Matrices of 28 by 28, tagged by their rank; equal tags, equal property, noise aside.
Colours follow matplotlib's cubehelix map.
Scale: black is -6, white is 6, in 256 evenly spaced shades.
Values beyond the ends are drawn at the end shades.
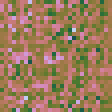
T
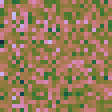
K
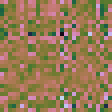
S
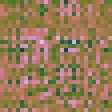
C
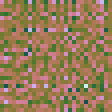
C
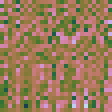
C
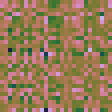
C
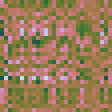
S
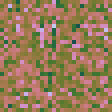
T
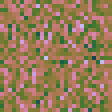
T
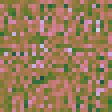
T
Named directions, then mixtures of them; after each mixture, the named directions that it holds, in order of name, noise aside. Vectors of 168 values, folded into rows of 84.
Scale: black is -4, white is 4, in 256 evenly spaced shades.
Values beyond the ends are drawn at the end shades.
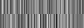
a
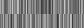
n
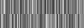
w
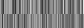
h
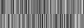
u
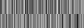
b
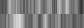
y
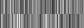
b, w, y.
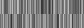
n.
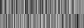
b.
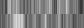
y.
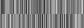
u.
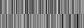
b.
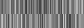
b, u, w.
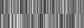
u, w, y.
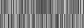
n, u.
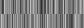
h, u, w.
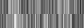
a, n, y.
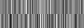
a, u, w.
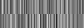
a.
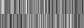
n, u.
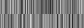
b, n, w.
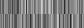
n.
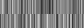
a, n, w.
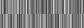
n, w.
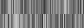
n, u, y.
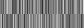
b, h.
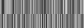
h, u.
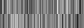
a, b, y.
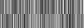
b, h, w.
